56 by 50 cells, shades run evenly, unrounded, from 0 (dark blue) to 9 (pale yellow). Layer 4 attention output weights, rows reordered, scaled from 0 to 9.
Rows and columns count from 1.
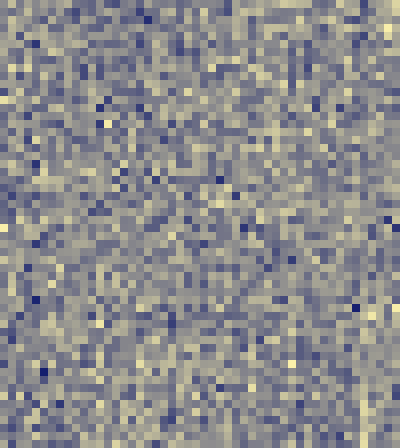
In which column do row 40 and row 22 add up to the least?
19
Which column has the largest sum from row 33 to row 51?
13
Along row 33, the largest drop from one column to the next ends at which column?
41
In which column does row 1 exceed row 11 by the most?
37
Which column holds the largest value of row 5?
49
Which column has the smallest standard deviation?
9
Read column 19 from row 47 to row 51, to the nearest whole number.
7 5 4 5 3
